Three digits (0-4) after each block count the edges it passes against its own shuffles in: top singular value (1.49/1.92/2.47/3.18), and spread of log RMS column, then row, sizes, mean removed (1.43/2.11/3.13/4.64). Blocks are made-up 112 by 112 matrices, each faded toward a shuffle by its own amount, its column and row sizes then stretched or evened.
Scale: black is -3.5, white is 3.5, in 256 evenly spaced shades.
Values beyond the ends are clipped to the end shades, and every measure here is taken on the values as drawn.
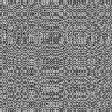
4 2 0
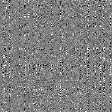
1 3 2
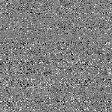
2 1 3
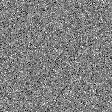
0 0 0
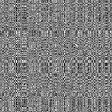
4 3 1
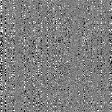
3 3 1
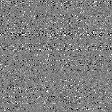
2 1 3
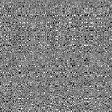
3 1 3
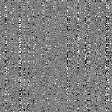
3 3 1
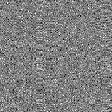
3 0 0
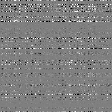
1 2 4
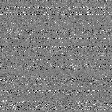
2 0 3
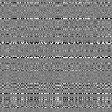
4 1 4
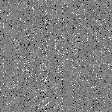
0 2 0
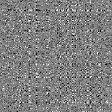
3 2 2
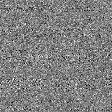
1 0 2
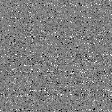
1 1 2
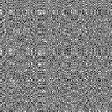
4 2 2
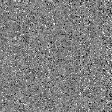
1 2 0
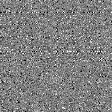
2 1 2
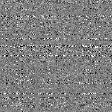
1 2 3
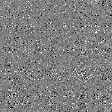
2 1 2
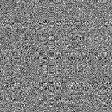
3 0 2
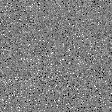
0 1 1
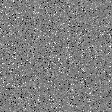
0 1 0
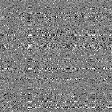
3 1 3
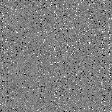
0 2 1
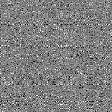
3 0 2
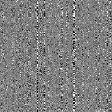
3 3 0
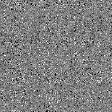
0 2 2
